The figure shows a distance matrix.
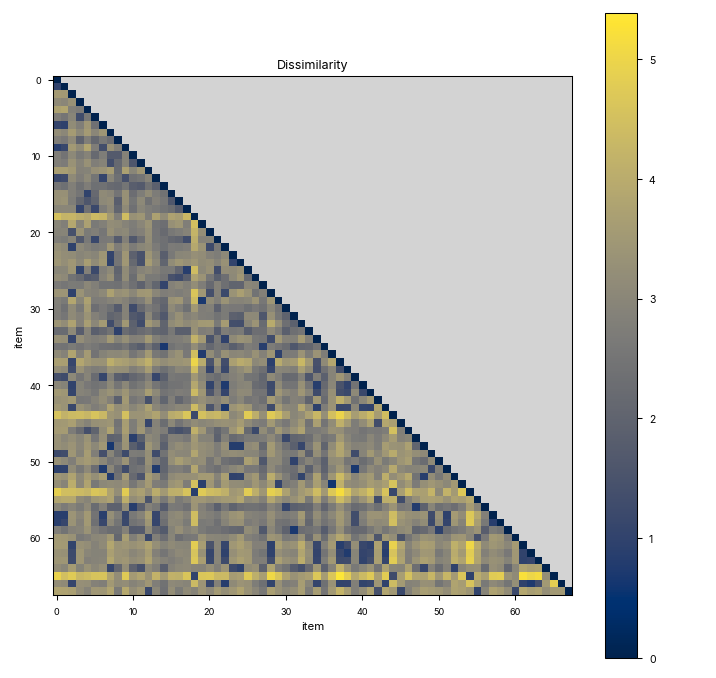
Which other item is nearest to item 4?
15
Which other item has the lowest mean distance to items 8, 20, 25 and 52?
33
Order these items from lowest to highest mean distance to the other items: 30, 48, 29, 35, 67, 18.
35, 30, 48, 29, 67, 18
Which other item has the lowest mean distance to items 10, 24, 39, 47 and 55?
56
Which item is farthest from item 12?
37
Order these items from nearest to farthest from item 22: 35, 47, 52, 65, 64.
35, 47, 64, 52, 65
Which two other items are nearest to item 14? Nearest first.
35, 27
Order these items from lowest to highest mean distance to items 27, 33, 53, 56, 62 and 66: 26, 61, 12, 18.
61, 26, 12, 18
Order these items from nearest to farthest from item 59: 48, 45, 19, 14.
14, 48, 19, 45
